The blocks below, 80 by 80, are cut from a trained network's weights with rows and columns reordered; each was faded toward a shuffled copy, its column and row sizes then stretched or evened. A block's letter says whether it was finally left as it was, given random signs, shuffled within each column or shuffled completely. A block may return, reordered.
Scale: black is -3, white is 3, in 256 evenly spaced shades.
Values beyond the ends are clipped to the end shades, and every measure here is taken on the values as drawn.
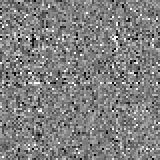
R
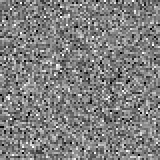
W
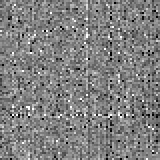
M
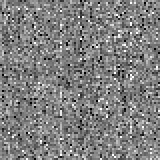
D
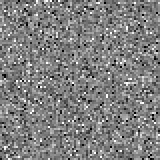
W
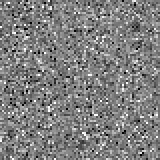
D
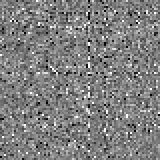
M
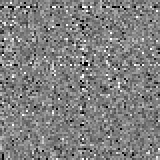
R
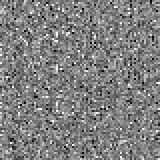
D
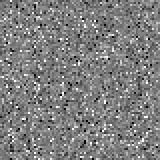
D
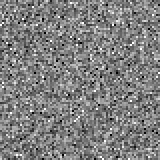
W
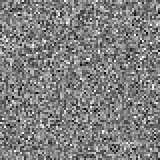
W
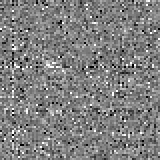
M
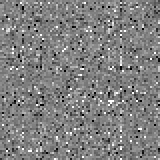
R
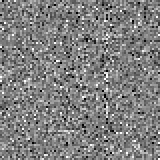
D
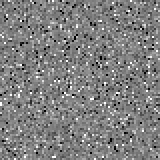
W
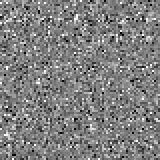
M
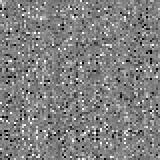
M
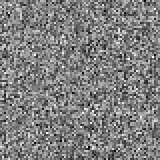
D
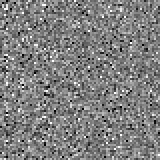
D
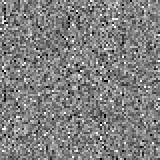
D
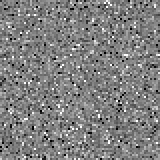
W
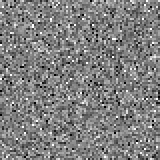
W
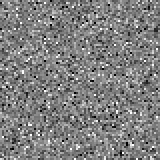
W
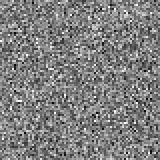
D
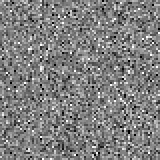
D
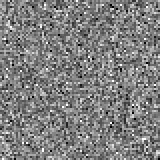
D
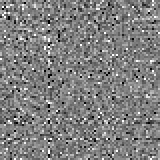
M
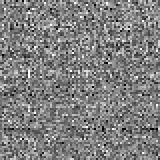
M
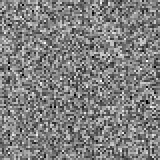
D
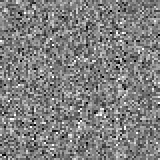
D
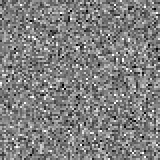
W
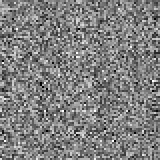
M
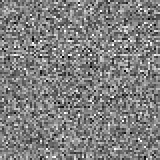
M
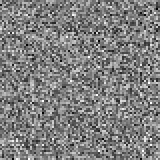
R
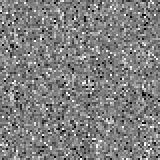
D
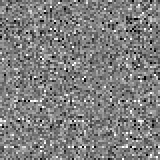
R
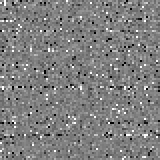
R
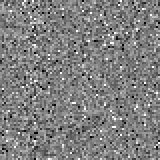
D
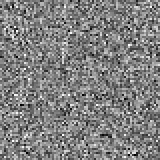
R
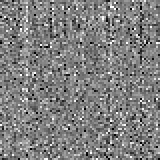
M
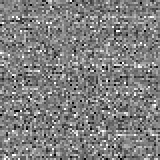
M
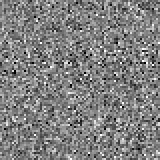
R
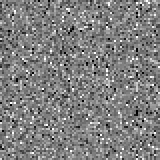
D
